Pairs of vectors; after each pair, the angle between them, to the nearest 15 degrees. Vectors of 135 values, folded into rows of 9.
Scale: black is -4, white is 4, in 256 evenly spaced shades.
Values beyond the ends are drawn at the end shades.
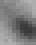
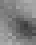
15 degrees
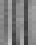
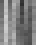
105 degrees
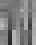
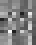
135 degrees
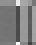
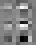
105 degrees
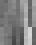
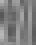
90 degrees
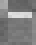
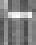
30 degrees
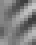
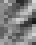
30 degrees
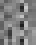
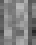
105 degrees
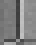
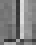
15 degrees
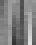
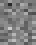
105 degrees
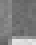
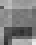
60 degrees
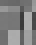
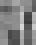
165 degrees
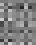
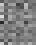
45 degrees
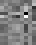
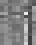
135 degrees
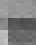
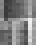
120 degrees
